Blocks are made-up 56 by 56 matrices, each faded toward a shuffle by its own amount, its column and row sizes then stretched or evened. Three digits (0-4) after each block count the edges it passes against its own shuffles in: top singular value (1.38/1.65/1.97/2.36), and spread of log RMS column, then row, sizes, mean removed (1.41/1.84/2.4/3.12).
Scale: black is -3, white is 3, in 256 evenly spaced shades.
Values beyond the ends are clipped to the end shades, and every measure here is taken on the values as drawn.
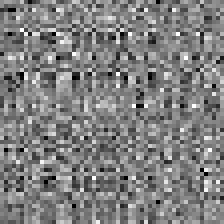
4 0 3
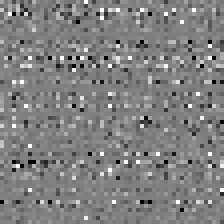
1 1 4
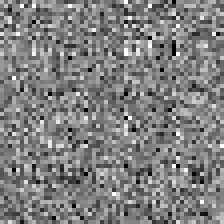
2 1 1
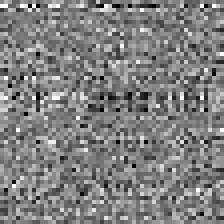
3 0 3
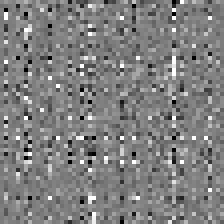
2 4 2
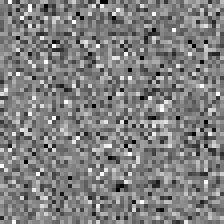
2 0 0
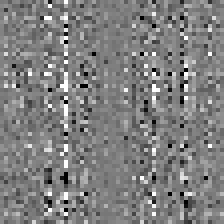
3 4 2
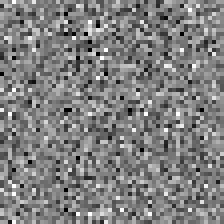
0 2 0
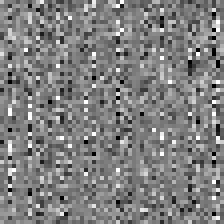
0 4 0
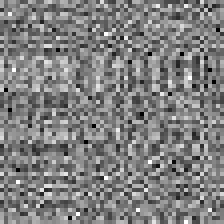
4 1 0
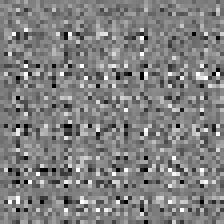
1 3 4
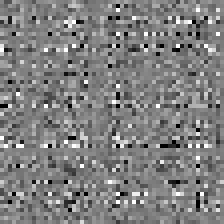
1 3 4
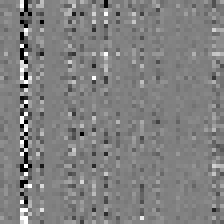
3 4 0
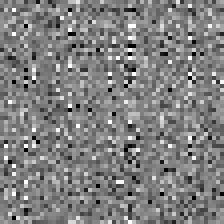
2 2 0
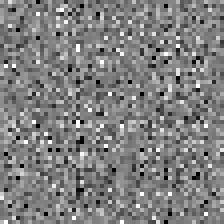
1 2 0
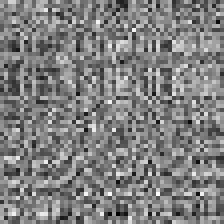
4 1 2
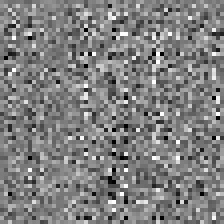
0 3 2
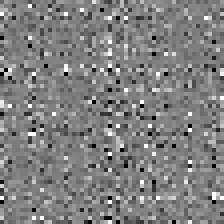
2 3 2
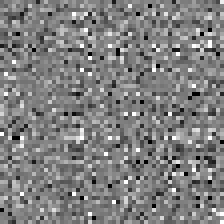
3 1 1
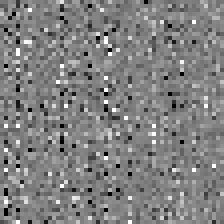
1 3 0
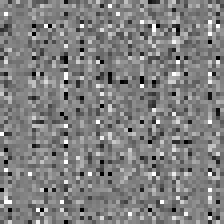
0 4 2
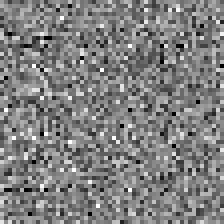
1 0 1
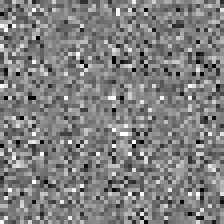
1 2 2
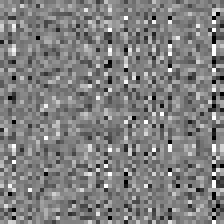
4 4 0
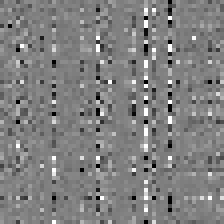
4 4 2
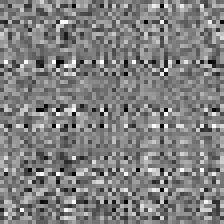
4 2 4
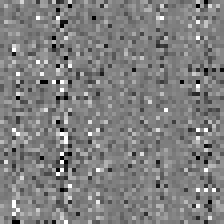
0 3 1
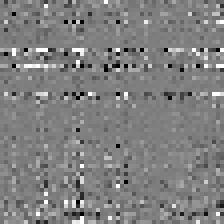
2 3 4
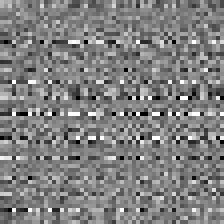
4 0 4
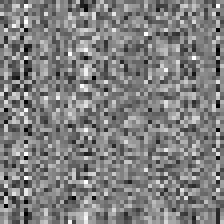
4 4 0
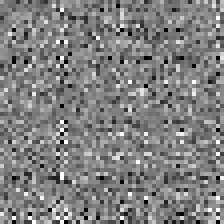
3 2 2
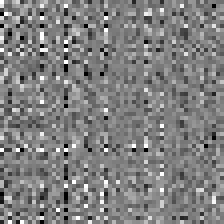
4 4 1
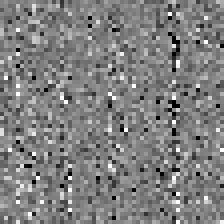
0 3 0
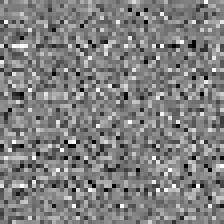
3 0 2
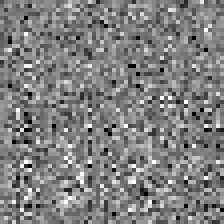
2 2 1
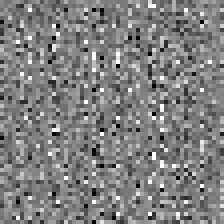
1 4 0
